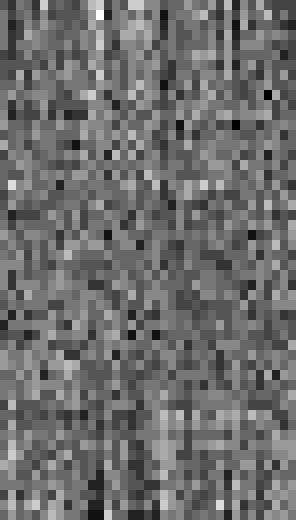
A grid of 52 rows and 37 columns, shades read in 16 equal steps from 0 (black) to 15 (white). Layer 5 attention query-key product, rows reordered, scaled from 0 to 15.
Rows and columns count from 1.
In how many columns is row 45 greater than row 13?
23
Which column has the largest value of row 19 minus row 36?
28
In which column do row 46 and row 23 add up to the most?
37
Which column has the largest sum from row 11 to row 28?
13
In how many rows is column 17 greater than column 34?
22
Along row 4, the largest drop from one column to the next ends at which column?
30
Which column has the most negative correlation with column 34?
11
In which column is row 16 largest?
15
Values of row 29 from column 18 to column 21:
5 6 8 6
